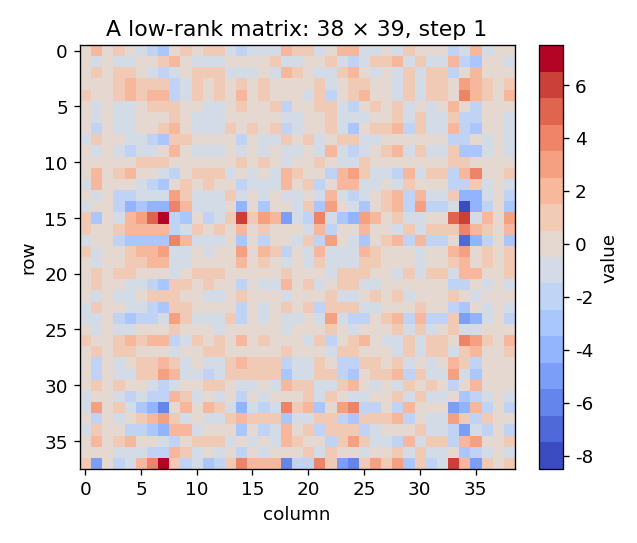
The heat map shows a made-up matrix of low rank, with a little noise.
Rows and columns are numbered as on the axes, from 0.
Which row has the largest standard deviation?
37
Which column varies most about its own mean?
34
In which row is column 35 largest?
11
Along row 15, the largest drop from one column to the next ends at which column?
8
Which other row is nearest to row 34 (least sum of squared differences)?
23
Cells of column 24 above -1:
18
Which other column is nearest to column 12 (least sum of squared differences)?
3
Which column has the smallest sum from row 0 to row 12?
7
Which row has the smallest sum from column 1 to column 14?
14
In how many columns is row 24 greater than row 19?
8
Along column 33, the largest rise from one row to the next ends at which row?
33
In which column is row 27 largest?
35
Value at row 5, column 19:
0
